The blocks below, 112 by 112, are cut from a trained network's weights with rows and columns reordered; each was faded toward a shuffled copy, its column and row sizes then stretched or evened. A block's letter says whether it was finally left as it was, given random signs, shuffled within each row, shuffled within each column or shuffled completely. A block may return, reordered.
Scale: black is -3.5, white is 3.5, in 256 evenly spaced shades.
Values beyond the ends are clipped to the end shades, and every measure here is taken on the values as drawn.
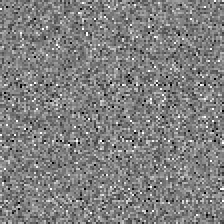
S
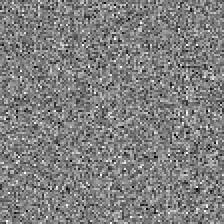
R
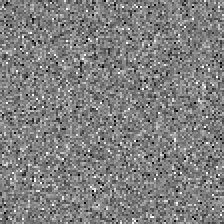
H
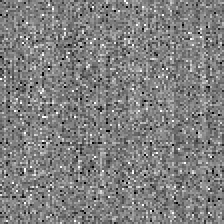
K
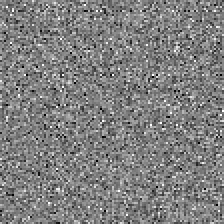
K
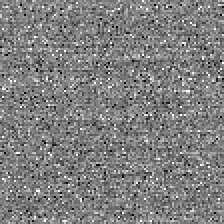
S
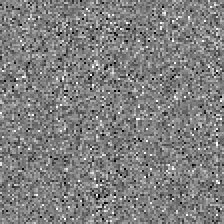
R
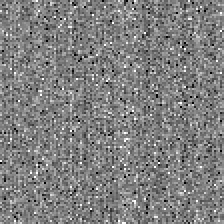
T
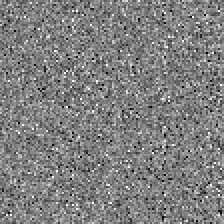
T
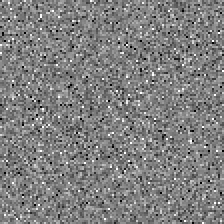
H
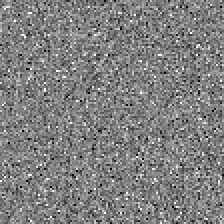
R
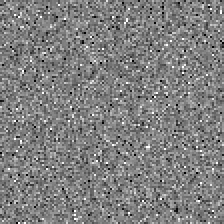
H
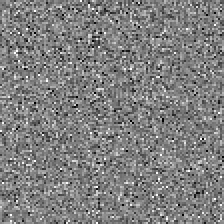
R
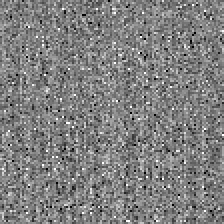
K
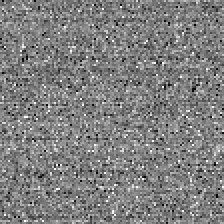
S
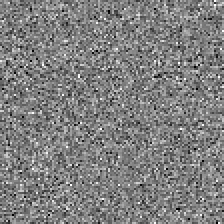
K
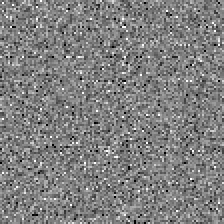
R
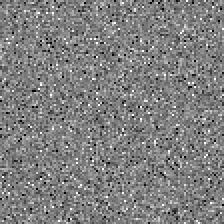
H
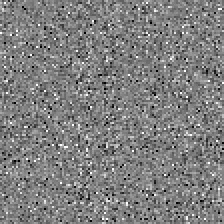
R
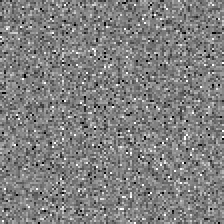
R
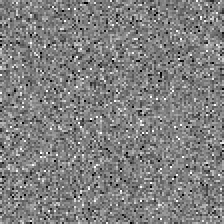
T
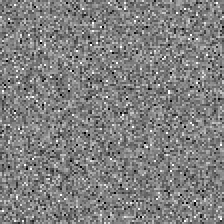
H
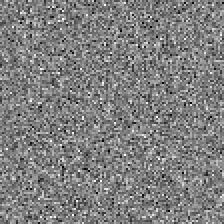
T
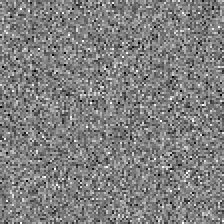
H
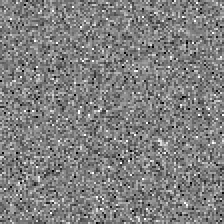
H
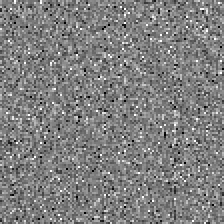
T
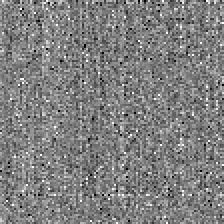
K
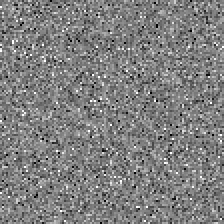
H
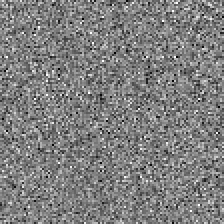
R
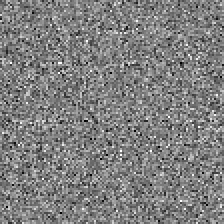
S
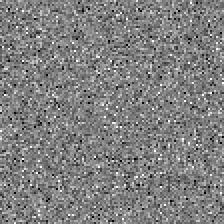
R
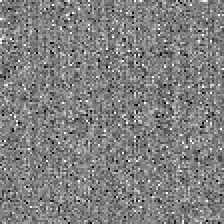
K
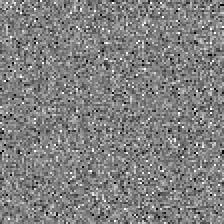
R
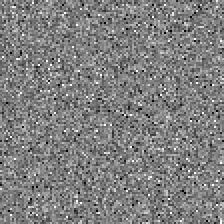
H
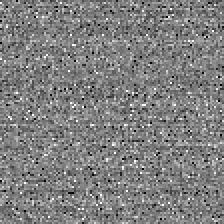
S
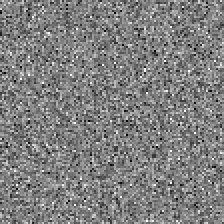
T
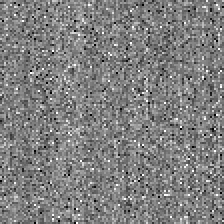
T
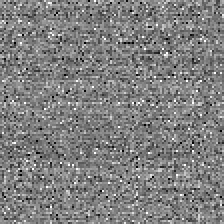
K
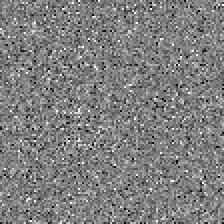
R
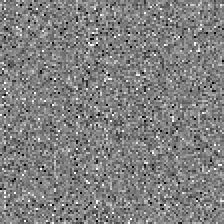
R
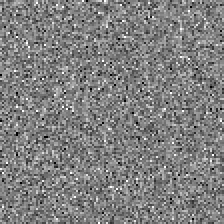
T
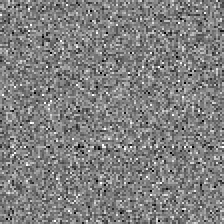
R
